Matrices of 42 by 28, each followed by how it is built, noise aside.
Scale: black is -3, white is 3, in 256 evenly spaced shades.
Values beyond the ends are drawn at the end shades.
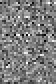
uneven rows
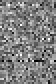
uneven rows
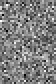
noise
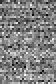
blocks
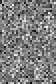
repeating columns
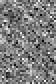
Toeplitz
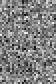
blocks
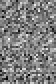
repeating columns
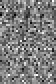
repeating columns
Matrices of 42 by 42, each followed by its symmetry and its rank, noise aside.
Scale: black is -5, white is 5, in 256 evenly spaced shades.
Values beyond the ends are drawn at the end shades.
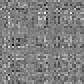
antisymmetric, rank four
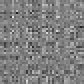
antisymmetric, rank four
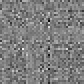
no symmetry, rank six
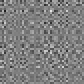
no symmetry, rank three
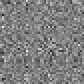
no symmetry, rank six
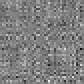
antisymmetric, rank four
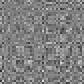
no symmetry, rank three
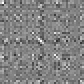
symmetric, rank four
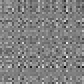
no symmetry, rank three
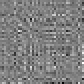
antisymmetric, rank four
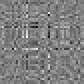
antisymmetric, rank four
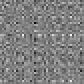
antisymmetric, rank four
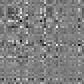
no symmetry, rank three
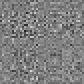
no symmetry, rank six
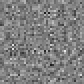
antisymmetric, rank six
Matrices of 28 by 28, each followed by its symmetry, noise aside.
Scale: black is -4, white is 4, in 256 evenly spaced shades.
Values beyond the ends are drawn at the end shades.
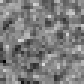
symmetric across the other diagonal.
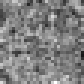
antisymmetric.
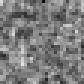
no symmetry.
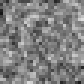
no symmetry.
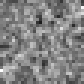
same after a half turn.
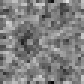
mirrored top to bottom.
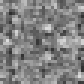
mirrored top to bottom.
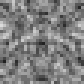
mirrored left to right.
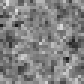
same after a half turn.
